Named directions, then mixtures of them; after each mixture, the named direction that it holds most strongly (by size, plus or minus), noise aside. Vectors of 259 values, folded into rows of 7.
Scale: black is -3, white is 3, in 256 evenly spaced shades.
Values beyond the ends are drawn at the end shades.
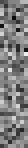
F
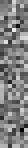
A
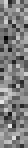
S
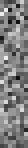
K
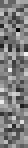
F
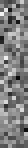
K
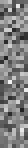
A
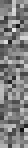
A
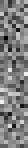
S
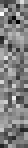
K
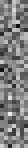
A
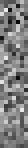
K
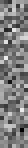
A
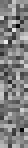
A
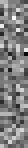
F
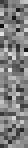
F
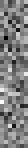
S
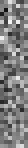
K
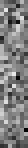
K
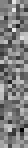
A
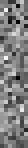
K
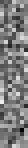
A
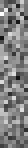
K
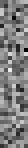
F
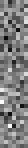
S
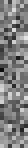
A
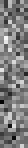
S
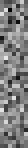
K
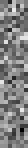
A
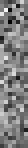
K
